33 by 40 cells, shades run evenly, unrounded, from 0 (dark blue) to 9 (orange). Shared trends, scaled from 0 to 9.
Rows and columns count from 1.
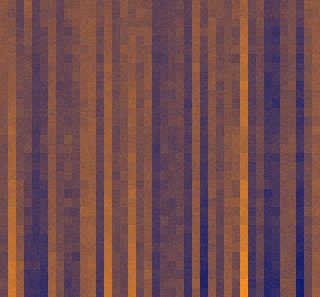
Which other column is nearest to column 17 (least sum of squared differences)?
14
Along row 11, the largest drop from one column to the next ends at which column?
32
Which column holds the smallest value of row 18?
38
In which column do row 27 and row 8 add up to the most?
31
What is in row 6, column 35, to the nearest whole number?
2
